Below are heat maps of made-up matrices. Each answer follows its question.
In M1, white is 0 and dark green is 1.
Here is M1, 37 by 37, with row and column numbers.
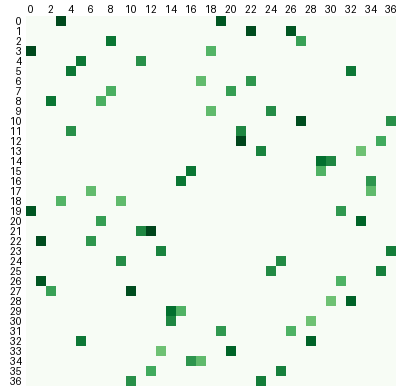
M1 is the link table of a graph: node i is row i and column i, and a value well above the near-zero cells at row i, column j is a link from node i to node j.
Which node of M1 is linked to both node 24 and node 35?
node 25
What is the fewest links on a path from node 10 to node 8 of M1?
3
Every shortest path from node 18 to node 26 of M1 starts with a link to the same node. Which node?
node 3
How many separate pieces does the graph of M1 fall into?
2
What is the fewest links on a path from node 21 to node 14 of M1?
7
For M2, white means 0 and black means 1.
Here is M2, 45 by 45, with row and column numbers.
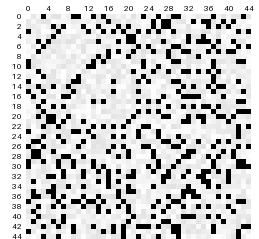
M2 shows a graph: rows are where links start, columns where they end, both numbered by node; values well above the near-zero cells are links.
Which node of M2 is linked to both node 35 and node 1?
node 33
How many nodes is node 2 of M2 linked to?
12
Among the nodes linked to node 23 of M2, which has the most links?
node 42
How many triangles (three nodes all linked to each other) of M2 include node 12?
2
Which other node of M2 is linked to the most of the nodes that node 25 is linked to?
node 36
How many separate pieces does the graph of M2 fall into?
2
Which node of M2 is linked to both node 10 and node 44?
node 26
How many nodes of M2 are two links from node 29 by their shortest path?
9
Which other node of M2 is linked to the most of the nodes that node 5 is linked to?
node 20
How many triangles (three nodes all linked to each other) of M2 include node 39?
7
